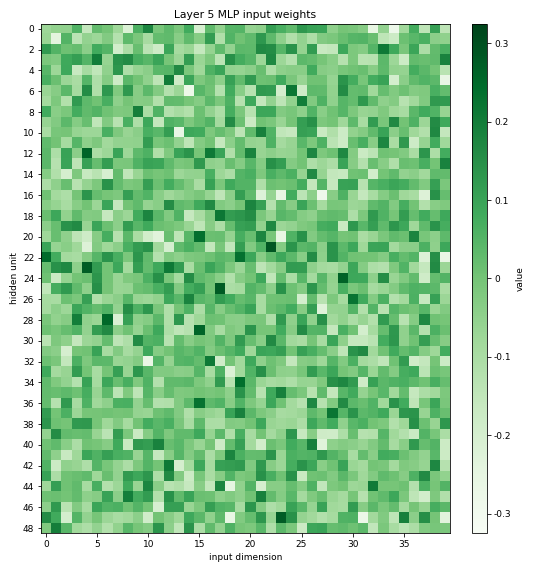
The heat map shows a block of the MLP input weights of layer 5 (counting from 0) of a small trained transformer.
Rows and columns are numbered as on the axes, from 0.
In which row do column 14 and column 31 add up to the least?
29
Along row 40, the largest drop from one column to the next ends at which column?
27
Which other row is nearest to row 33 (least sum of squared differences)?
38
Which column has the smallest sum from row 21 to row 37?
37
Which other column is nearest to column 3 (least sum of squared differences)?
5
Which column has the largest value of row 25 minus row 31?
2
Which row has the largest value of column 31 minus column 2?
31
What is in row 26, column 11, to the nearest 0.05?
-0.05
